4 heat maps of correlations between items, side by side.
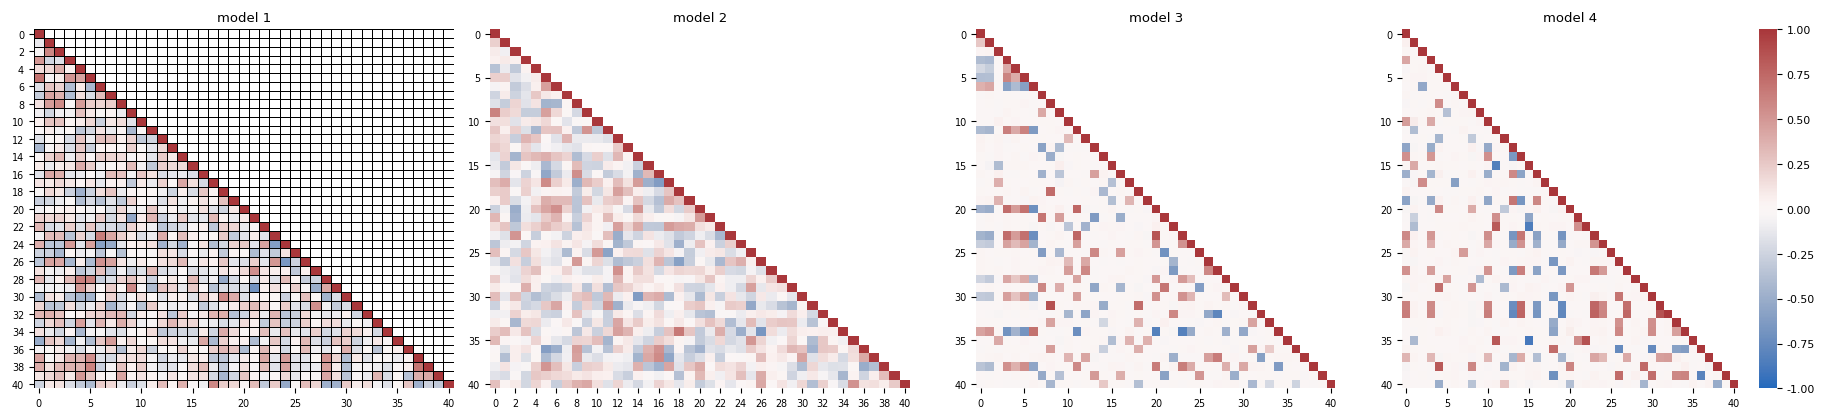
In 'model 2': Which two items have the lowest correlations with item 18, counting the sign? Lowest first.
26, 24
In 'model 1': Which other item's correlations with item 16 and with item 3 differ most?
35
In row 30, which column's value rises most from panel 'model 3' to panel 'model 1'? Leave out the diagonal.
34
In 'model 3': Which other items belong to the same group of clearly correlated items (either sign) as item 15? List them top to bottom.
2, 17, 19, 35
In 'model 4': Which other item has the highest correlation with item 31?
32
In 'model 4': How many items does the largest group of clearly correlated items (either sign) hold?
13
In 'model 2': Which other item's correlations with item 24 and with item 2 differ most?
20
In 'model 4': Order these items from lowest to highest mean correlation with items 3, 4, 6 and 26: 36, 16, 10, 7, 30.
36, 16, 7, 10, 30
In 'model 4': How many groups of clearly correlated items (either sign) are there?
7
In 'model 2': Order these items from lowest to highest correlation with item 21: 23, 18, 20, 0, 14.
23, 18, 14, 0, 20
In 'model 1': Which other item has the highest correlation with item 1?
2
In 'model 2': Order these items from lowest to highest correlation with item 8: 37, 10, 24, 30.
10, 24, 30, 37
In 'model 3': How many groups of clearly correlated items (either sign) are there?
5
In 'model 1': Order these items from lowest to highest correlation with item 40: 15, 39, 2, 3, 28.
28, 39, 3, 15, 2
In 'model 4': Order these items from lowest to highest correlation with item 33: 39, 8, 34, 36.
36, 8, 34, 39
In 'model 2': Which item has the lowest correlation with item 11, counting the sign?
25
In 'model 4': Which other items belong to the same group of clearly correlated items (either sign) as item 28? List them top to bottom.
5, 9
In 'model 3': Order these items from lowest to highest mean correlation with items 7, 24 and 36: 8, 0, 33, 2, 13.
13, 0, 2, 33, 8
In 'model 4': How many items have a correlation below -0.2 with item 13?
10
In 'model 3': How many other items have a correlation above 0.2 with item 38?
9
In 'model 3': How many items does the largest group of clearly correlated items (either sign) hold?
14
